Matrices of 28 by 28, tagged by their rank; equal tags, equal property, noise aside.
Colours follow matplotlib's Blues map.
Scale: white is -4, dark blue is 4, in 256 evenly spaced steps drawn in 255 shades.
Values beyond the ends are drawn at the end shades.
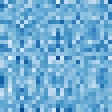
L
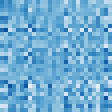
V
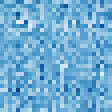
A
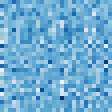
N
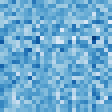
V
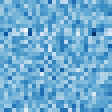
A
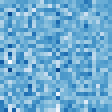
N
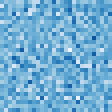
A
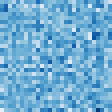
N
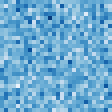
A
